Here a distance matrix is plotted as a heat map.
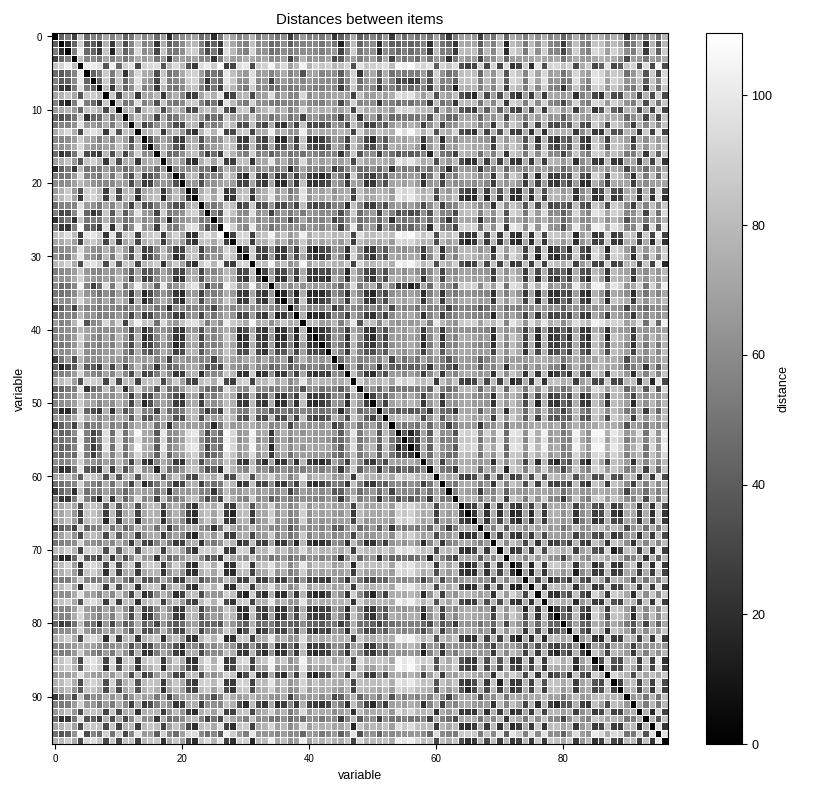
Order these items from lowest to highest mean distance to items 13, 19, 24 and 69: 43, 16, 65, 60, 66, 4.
43, 16, 66, 65, 60, 4
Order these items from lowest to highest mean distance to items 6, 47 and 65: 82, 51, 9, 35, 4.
82, 4, 51, 35, 9
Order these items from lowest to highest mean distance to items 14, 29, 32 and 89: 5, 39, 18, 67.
18, 67, 5, 39
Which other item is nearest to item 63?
7
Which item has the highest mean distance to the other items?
39
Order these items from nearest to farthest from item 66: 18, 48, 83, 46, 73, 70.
73, 70, 83, 18, 46, 48
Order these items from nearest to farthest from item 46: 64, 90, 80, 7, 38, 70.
38, 80, 7, 90, 64, 70
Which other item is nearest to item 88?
70
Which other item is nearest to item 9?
2
